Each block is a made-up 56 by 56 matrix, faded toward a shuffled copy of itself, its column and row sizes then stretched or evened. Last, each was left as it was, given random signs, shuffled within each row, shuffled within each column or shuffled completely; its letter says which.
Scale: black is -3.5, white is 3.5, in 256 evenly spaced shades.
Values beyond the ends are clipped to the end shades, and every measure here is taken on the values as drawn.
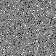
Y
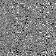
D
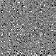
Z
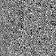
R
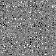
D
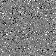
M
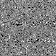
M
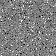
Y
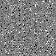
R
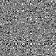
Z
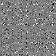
D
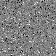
Y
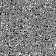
M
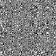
Z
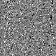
R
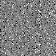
R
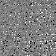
D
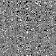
Z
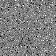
M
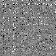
D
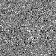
M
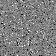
Y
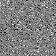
M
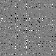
Z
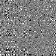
Z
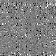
Z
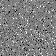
Y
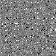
D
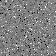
Y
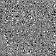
D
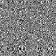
Z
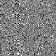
Z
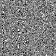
R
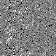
R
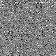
M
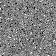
Y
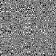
Z
